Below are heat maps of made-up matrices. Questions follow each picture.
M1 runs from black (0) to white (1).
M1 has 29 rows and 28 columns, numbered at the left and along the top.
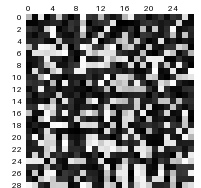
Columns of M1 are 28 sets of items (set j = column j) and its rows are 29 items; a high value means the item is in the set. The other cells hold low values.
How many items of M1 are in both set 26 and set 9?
7
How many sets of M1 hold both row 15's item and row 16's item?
3
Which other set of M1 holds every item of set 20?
13
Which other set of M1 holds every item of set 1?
27
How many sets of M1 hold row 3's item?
6
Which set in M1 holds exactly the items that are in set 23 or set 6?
10
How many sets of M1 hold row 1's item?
3
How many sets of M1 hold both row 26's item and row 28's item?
9
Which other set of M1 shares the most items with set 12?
4
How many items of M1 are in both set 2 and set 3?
7
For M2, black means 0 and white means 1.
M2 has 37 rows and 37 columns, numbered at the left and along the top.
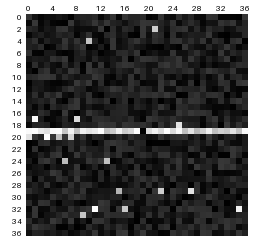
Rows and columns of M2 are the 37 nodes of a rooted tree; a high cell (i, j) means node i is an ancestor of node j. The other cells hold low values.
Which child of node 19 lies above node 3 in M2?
20
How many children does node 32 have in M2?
3
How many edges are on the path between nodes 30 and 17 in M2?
2
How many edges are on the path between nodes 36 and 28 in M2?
2
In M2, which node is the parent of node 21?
2
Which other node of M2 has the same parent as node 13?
6
